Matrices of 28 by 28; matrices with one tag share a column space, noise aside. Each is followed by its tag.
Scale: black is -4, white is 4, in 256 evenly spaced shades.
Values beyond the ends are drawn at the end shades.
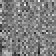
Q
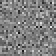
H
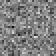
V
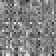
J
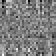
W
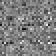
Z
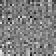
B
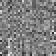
Q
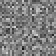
V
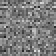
H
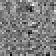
J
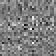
Z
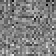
B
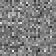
H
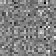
H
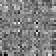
J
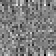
J
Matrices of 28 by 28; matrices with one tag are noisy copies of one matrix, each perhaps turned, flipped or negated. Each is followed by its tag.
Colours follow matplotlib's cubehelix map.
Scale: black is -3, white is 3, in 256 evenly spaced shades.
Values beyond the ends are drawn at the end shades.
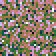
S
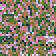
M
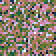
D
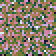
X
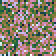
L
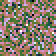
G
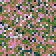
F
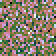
G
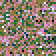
M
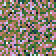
D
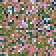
X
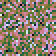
X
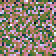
G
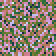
G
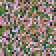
G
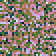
S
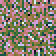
S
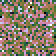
X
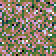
F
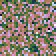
X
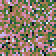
S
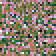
L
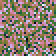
X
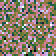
F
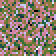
G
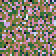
X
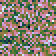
M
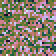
M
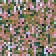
M
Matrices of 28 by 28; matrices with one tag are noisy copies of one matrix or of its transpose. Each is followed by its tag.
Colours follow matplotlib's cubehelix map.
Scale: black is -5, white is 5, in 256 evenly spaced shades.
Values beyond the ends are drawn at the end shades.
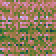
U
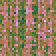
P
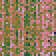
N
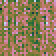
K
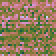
U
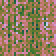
K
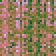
U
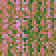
U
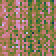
U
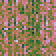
K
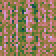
P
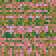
P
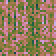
K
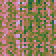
U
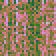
K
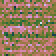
P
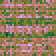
P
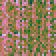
U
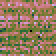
U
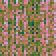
K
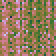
U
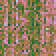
K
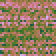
U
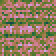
P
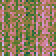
N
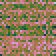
N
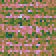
P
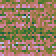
K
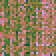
N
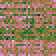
K
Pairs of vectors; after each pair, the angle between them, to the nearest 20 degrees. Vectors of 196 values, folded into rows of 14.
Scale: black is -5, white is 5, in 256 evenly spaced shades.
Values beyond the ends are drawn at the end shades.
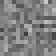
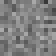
140 degrees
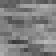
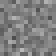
100 degrees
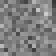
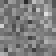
40 degrees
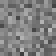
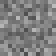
140 degrees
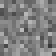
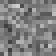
100 degrees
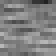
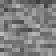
40 degrees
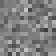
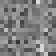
120 degrees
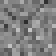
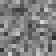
100 degrees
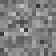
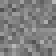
100 degrees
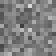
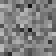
160 degrees
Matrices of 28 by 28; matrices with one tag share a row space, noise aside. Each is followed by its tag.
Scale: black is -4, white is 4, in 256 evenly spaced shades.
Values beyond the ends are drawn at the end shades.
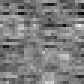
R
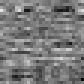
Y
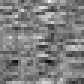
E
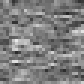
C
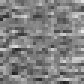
C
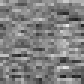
C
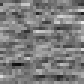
Y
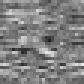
E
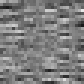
R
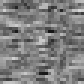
E
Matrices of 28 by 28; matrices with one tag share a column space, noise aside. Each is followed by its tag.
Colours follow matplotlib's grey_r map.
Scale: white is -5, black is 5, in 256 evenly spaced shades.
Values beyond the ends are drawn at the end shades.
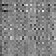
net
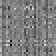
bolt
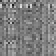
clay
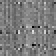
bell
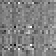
bell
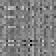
bolt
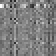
clay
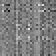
net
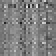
clay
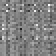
net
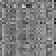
clay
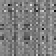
net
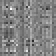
bolt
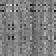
net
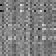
net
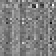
clay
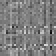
bell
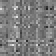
bolt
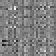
bolt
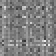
bolt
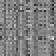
net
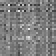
net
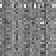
clay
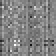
bolt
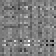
bolt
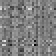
bolt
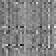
bell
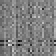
bolt
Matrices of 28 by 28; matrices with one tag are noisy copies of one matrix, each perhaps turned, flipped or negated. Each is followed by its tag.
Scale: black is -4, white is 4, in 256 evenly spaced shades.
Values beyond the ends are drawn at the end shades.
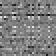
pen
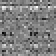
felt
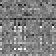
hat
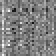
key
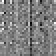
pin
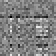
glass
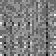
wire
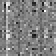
felt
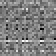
pen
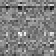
felt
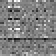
glass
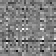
pen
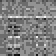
glass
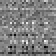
key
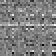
pin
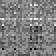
hat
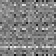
wire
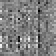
glass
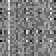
wire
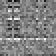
glass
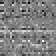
pin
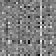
pen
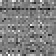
wire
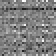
wire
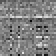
glass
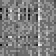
glass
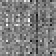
hat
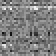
felt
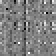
pin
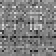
hat
